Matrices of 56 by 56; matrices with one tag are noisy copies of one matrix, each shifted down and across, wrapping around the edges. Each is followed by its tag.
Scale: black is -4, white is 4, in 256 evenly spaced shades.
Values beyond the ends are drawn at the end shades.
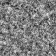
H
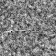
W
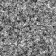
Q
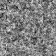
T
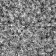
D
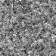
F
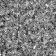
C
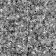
C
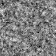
H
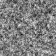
H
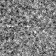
D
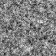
H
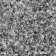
D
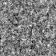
C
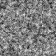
Q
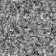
Q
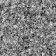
C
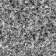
Q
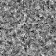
W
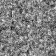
C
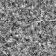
W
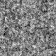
C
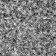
D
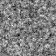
F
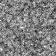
F
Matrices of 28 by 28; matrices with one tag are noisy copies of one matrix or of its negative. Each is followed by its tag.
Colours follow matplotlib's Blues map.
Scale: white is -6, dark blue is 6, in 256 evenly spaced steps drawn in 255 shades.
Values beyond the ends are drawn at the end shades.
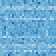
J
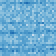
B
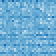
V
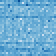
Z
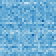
B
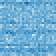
B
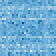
J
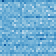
V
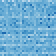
V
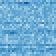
B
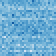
J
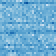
B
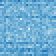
Z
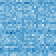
B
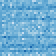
J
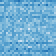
Z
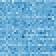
V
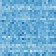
J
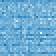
V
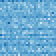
V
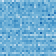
V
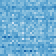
J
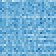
V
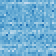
B
